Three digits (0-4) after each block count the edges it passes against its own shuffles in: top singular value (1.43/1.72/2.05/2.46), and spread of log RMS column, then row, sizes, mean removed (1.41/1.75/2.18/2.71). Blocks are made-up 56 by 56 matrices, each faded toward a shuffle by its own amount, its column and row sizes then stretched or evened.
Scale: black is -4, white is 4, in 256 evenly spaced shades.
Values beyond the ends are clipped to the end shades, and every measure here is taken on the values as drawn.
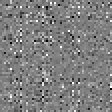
3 3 2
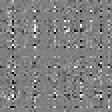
3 4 4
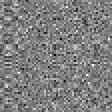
3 1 0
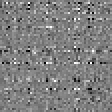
2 2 4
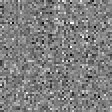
1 1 2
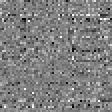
2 2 4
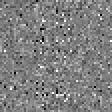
1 2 1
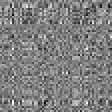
4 2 4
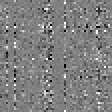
1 4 2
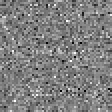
1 0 2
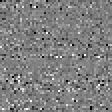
1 0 3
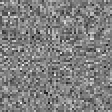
3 0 1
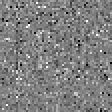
1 1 2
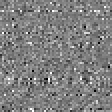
2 0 3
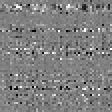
2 2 4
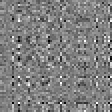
4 4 3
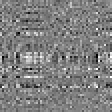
4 2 4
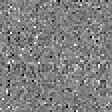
2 1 1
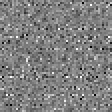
1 0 3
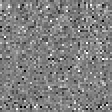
2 1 2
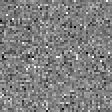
1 0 1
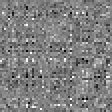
3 2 2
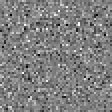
2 0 1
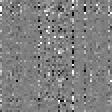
2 4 2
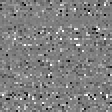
0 0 4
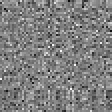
3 1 0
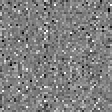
1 1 0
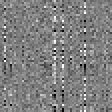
4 4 1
